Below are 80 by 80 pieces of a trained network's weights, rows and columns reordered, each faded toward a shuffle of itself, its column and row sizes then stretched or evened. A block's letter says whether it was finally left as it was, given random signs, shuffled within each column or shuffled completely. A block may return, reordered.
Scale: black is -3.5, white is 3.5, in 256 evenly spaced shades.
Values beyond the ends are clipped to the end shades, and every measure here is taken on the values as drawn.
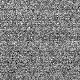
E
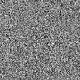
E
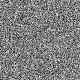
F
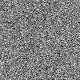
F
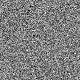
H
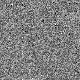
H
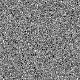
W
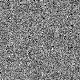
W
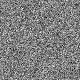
F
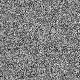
H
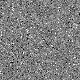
W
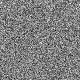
F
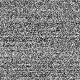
E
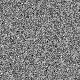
F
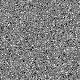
F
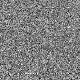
H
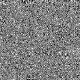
E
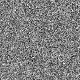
H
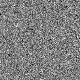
W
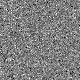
F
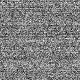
E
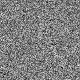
W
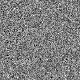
H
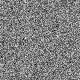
F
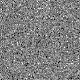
E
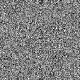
E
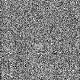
E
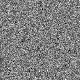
W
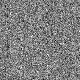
W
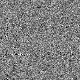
H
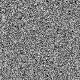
W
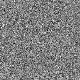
H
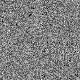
H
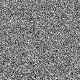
H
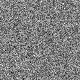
F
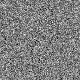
W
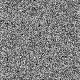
W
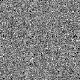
E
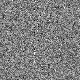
W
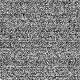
E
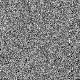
H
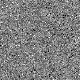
H
